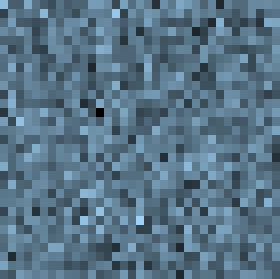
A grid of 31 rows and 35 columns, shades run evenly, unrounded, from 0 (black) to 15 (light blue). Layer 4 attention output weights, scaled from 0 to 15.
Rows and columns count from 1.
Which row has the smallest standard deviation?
27
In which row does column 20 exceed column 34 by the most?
11
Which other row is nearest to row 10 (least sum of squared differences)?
9
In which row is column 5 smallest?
24
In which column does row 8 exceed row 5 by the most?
19
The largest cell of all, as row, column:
25, 18
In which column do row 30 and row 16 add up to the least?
17
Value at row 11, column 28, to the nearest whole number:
5
